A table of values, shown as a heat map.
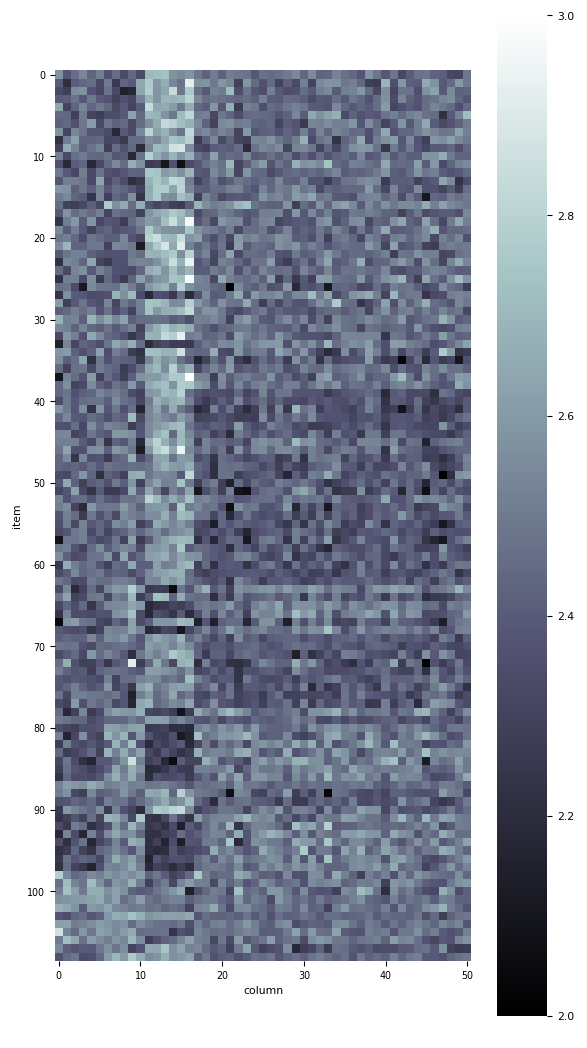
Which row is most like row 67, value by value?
57
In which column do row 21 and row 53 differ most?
29
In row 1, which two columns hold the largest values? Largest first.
16, 11
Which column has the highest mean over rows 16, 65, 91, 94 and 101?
10
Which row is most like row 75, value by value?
77
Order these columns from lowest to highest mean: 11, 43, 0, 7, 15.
0, 43, 7, 11, 15
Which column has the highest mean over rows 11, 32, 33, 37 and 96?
33
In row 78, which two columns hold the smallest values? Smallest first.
15, 1
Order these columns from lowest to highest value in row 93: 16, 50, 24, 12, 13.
12, 13, 16, 50, 24
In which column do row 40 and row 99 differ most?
14
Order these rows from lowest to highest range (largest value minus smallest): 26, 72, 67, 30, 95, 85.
30, 85, 95, 67, 26, 72
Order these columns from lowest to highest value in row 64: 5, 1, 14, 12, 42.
42, 14, 5, 1, 12
